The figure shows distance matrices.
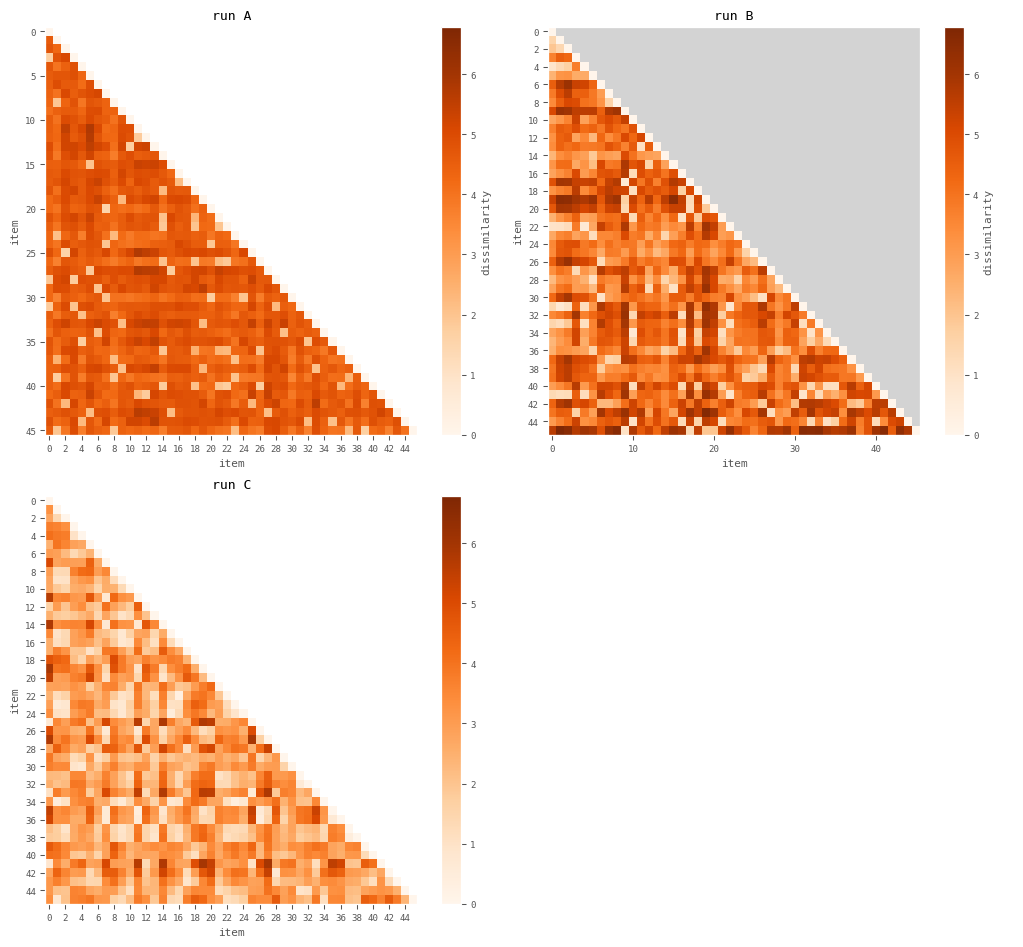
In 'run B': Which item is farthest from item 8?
45
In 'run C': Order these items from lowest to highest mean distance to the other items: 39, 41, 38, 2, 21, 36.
38, 2, 21, 36, 39, 41
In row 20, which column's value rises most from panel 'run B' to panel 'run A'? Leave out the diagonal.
17
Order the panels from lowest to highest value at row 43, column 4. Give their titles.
run C, run B, run A
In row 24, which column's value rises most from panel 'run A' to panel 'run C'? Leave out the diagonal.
30
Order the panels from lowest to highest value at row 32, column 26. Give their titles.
run C, run A, run B
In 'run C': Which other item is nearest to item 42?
28
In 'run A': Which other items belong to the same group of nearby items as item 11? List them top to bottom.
12, 41
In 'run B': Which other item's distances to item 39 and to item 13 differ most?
11
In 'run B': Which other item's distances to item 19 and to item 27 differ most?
43
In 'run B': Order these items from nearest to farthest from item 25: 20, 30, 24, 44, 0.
24, 30, 20, 0, 44
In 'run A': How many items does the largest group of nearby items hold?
7
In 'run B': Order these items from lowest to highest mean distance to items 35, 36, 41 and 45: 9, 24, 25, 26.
25, 24, 9, 26
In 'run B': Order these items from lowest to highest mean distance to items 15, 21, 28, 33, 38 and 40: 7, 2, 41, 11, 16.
16, 41, 2, 7, 11
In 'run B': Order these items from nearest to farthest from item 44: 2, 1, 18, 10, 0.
10, 18, 0, 1, 2
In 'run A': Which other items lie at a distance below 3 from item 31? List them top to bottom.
0, 3, 28
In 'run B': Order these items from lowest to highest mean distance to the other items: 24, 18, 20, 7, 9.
24, 18, 7, 20, 9
